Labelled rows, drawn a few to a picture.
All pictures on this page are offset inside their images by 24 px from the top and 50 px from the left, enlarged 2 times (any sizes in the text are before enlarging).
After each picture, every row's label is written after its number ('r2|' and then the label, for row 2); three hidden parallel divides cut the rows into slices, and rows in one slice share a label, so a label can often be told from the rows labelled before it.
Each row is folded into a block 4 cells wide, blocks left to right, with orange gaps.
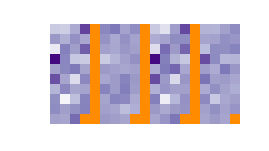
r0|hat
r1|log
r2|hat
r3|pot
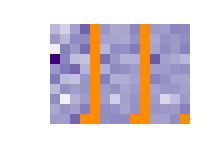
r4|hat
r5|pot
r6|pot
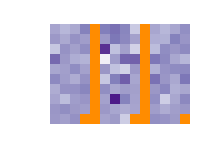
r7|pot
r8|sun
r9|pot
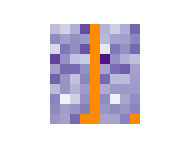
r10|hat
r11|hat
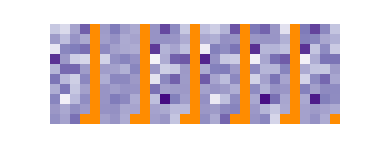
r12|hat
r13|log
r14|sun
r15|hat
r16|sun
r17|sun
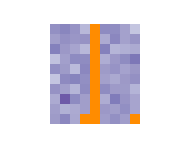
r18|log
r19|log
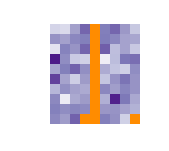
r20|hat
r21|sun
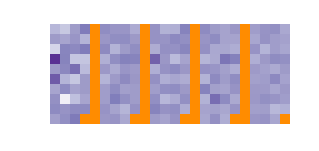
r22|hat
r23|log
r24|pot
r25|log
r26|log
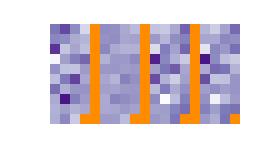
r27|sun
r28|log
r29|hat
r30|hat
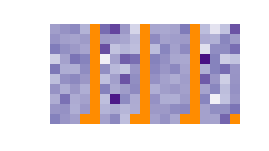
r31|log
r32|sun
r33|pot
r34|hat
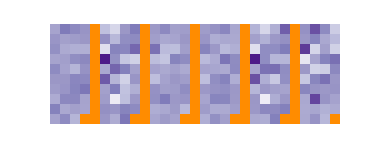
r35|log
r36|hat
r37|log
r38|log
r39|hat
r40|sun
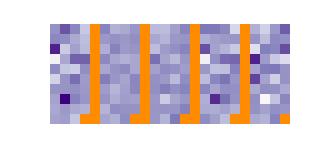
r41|sun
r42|pot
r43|pot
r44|sun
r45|hat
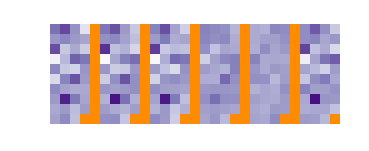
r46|sun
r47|sun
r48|sun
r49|log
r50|pot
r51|sun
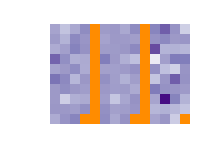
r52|pot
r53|pot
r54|sun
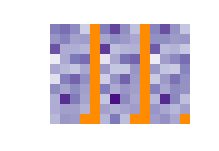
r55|sun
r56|sun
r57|sun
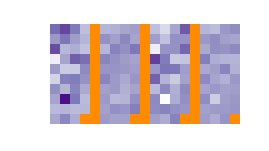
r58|sun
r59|pot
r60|hat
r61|pot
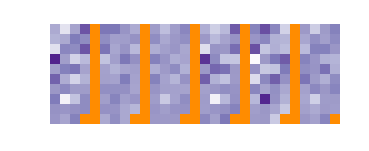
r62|hat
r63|log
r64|pot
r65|hat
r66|sun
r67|pot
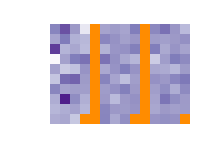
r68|sun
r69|pot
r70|log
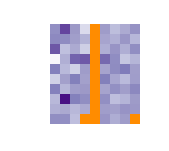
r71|sun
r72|pot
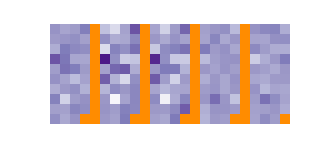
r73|pot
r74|hat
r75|hat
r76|log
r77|log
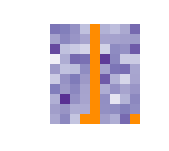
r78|sun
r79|hat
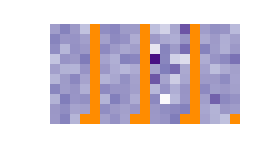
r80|log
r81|log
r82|hat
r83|log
